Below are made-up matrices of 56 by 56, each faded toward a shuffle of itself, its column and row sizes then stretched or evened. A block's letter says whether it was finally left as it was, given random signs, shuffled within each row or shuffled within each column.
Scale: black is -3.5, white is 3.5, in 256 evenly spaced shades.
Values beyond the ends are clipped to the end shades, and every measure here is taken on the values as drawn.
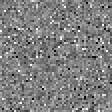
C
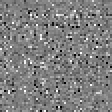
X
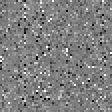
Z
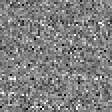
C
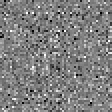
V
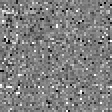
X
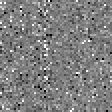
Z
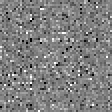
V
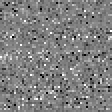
C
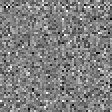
V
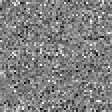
X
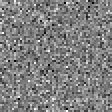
Z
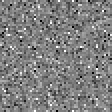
Z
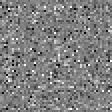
V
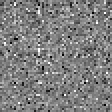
X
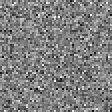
C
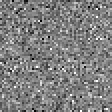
C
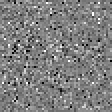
X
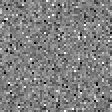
Z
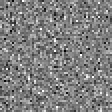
Z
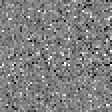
V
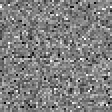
C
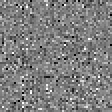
X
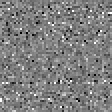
C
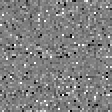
C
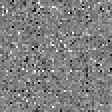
X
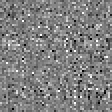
V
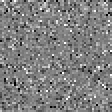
C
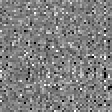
V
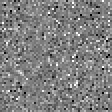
Z
